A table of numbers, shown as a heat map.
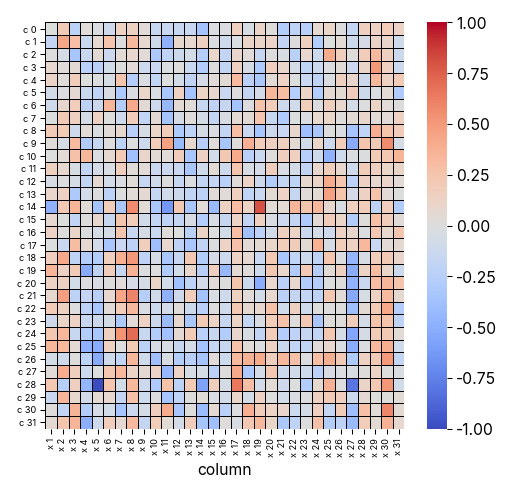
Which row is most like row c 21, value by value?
c 18
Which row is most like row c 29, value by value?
c 7
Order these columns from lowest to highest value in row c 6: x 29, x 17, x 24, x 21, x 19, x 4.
x 17, x 4, x 21, x 24, x 29, x 19
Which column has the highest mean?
x 30
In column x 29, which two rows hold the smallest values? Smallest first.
c 14, c 17
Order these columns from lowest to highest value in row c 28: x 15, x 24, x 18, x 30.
x 24, x 15, x 18, x 30
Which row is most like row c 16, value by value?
c 4
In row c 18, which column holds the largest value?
x 8
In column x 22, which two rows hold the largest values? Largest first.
c 14, c 26
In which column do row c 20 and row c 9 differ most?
x 19
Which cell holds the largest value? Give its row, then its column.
c 14, x 19
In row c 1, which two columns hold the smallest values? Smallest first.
x 11, x 24
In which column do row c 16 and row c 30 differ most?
x 18
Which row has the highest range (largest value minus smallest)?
c 28
